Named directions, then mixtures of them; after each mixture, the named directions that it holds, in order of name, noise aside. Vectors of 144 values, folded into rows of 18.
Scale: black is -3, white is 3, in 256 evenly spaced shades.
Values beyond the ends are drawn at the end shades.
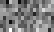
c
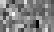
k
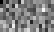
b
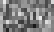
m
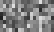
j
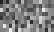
b, j.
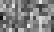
j.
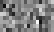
j, k.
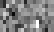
k.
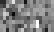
k.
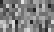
b, c.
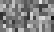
j.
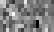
k.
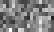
c, j.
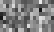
j.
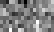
c, k.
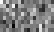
b, j.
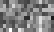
c, j.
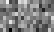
c.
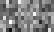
c, k.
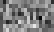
m.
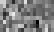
k.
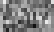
m.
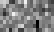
c, k.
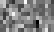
k.
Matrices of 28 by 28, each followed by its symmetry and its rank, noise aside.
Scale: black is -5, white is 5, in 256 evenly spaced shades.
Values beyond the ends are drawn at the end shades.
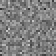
no symmetry, rank six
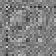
symmetric, rank four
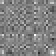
symmetric, rank three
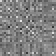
symmetric, rank three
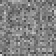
no symmetry, rank six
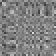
symmetric, rank four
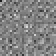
symmetric, rank six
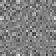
symmetric, rank three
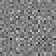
symmetric, rank four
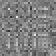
symmetric, rank four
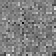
symmetric, rank six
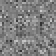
antisymmetric, rank six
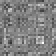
symmetric, rank three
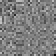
symmetric, rank four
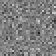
no symmetry, rank six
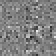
antisymmetric, rank four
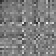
symmetric, rank three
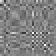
symmetric, rank three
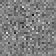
no symmetry, rank six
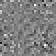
symmetric, rank four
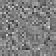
antisymmetric, rank six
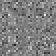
antisymmetric, rank six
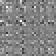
symmetric, rank three
